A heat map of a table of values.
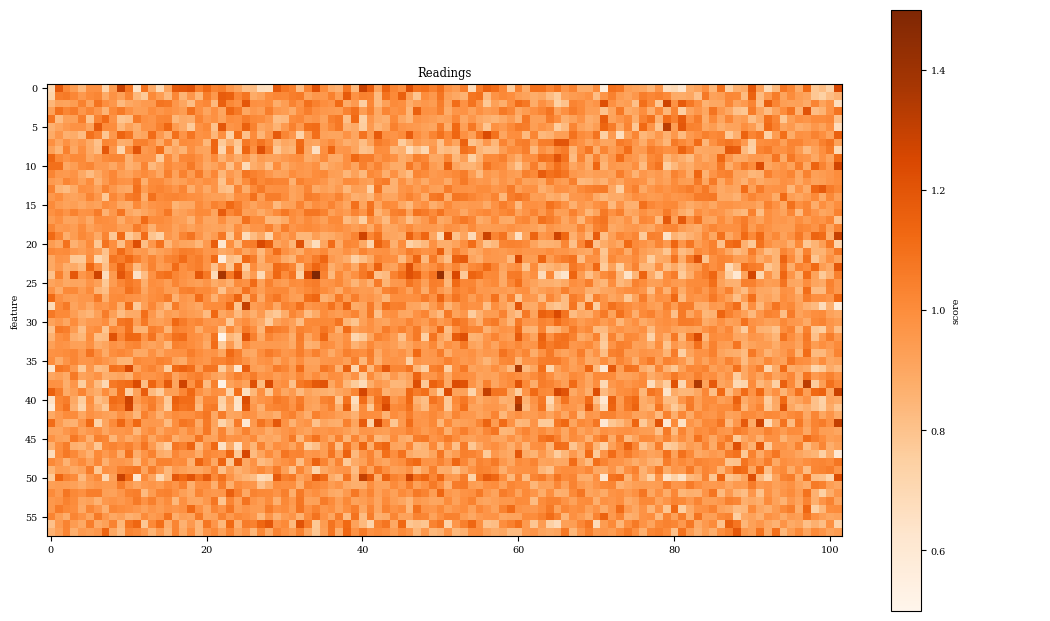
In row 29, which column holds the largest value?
65
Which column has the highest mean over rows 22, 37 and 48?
47
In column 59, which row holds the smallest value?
0
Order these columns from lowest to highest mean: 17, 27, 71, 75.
71, 27, 75, 17
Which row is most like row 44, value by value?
42
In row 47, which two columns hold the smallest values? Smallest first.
101, 0
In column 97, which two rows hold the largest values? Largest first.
38, 3
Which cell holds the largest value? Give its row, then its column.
24, 34
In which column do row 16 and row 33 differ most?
22
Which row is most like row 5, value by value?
2
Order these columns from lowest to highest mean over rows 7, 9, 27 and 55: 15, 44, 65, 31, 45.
45, 31, 44, 15, 65
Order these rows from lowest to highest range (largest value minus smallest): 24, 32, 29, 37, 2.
37, 29, 2, 32, 24
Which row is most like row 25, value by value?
14
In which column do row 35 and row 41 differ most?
60
